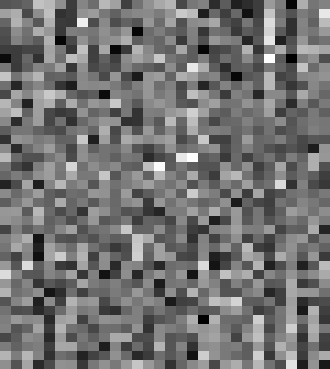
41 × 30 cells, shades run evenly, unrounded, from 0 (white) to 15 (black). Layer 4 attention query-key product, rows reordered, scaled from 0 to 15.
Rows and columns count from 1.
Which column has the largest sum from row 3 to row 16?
27
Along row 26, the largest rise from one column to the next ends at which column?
30
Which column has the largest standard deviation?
18
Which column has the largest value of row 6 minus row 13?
19
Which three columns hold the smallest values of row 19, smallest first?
15, 7, 14
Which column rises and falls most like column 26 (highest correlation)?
6
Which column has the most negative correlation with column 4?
13
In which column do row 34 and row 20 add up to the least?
22
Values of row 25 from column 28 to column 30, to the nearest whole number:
9 6 8
